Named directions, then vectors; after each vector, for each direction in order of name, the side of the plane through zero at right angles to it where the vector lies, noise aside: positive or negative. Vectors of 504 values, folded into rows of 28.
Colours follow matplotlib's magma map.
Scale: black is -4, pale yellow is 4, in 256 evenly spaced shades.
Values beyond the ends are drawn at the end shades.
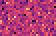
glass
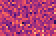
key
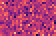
negative, positive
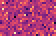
negative, positive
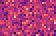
positive, negative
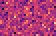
positive, negative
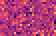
negative, positive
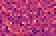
negative, negative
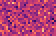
positive, positive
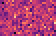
positive, negative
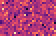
negative, positive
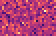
negative, negative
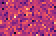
positive, negative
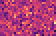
positive, negative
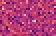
negative, negative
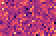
negative, positive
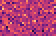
negative, negative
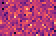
positive, negative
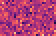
negative, positive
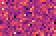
negative, positive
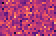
positive, negative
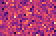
positive, negative
